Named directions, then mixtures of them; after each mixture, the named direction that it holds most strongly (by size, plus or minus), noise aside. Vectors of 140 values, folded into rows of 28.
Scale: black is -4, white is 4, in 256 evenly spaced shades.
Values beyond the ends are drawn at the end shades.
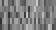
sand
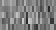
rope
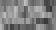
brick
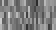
sand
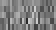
rope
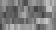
brick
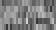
brick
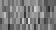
sand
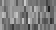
rope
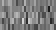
rope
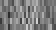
sand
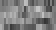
brick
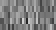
rope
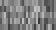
sand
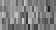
rope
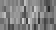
rope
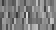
rope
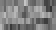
brick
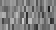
rope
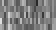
sand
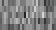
sand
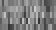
sand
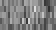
sand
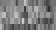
brick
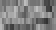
brick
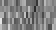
sand
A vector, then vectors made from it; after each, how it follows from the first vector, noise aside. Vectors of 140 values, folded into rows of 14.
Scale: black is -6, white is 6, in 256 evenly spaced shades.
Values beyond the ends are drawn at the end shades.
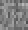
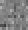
reversed, negated, partly zeroed.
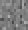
wrapped around, negated, partly zeroed.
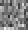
wrapped around, scaled up.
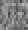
copied.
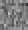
negated.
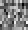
negated, scaled up.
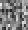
wrapped around, negated, scaled up.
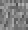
copied.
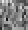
wrapped around, scaled up.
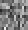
wrapped around, negated, scaled up.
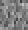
copied.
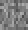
copied.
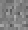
reversed, partly zeroed.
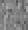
wrapped around, negated, partly zeroed.
